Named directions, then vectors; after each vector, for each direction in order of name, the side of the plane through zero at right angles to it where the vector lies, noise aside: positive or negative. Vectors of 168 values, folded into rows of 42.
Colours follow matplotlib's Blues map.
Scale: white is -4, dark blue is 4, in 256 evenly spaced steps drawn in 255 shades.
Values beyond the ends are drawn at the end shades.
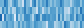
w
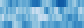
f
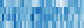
negative, negative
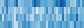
positive, positive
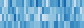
positive, negative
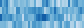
negative, positive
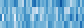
positive, positive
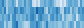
negative, negative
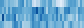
negative, negative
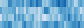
positive, negative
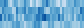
negative, positive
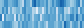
positive, positive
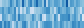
positive, negative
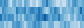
negative, positive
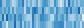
negative, negative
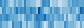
negative, positive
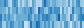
negative, positive
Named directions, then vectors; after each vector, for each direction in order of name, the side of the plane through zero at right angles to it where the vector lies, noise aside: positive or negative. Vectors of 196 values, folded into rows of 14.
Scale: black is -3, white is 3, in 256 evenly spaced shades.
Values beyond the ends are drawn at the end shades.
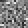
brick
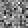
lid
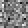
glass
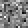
positive, positive, positive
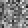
negative, negative, negative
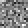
negative, positive, negative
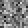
positive, negative, negative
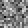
positive, negative, negative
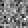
positive, negative, negative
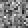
positive, positive, positive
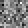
positive, negative, negative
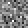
positive, positive, negative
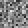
negative, negative, negative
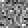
negative, positive, negative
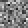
positive, positive, positive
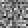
negative, positive, negative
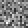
negative, negative, positive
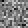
positive, negative, positive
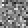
negative, positive, negative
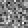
negative, negative, positive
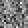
positive, negative, negative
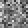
positive, positive, positive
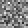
positive, positive, negative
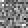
negative, positive, negative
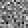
positive, positive, negative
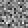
negative, negative, positive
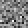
positive, positive, negative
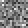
negative, positive, negative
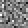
positive, positive, negative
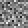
negative, negative, positive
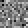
positive, negative, positive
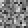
negative, positive, positive
